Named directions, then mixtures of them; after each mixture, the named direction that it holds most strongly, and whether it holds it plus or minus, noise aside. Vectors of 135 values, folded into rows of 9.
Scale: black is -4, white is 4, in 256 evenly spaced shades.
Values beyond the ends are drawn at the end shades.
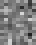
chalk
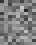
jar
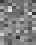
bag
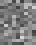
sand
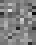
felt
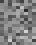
jar, plus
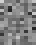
bag, minus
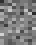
bag, plus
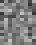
chalk, plus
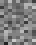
sand, plus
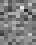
jar, plus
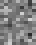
chalk, plus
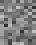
sand, minus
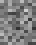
jar, minus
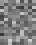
chalk, plus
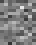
jar, plus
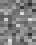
chalk, plus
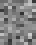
chalk, minus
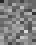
jar, plus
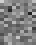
bag, minus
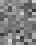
bag, minus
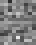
bag, minus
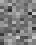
bag, minus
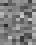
felt, minus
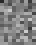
jar, plus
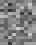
felt, minus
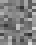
chalk, plus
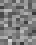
sand, plus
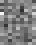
felt, minus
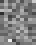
jar, plus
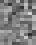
chalk, plus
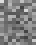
jar, minus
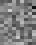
sand, minus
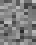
sand, minus
